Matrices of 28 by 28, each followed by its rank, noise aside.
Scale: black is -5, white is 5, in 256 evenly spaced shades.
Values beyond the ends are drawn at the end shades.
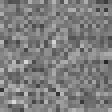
six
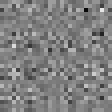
four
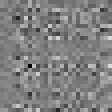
four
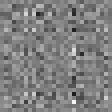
three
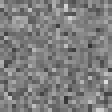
eight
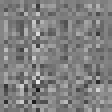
two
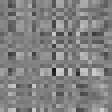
two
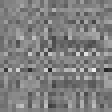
three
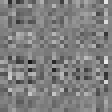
three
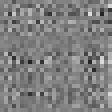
three
